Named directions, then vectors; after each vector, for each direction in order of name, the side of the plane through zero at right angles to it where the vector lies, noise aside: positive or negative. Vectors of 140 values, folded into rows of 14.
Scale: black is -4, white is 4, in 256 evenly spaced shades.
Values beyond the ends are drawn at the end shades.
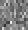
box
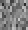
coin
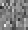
negative, negative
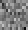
negative, positive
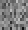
negative, positive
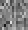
positive, positive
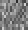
positive, negative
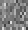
positive, negative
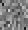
positive, positive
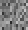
negative, positive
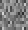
positive, negative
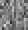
negative, negative
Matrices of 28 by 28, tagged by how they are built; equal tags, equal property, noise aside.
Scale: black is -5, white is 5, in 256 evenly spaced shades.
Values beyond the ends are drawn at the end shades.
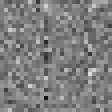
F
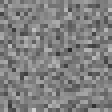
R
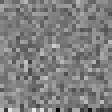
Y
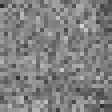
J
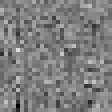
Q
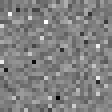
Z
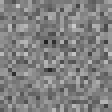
Q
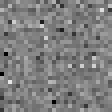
Z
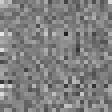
Q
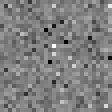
Z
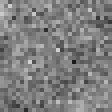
J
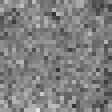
J
